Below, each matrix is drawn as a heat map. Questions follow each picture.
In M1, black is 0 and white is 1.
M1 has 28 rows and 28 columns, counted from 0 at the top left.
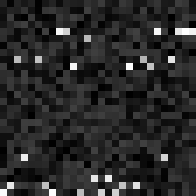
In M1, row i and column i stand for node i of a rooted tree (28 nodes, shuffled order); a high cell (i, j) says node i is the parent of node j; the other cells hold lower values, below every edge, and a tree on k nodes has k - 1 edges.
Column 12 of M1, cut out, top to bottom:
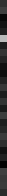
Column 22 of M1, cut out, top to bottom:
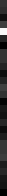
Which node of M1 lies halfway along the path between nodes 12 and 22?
8
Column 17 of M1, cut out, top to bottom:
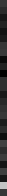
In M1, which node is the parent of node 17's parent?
4
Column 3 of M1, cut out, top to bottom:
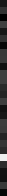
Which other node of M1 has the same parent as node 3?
23
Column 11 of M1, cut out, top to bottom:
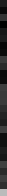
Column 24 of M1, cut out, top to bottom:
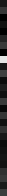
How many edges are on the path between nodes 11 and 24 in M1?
4
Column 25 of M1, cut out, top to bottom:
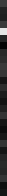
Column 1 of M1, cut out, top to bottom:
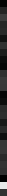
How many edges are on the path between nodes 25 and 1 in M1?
3
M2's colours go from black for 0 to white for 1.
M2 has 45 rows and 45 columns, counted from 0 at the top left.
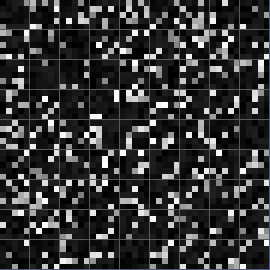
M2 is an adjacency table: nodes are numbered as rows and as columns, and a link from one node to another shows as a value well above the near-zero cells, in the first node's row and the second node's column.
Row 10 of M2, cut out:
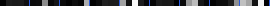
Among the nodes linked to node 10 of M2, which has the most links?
node 22
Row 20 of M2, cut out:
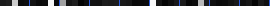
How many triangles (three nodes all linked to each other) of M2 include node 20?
1
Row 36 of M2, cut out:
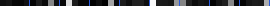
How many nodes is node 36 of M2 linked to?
8
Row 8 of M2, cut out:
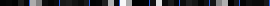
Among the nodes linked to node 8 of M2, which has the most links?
node 21
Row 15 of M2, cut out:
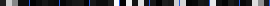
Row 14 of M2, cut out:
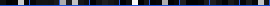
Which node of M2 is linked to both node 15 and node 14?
node 43
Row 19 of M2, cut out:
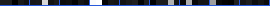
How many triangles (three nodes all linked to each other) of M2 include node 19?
4
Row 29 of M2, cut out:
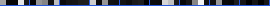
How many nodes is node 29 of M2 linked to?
12
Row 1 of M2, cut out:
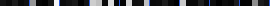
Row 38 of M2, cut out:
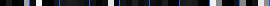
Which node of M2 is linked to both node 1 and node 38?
node 18
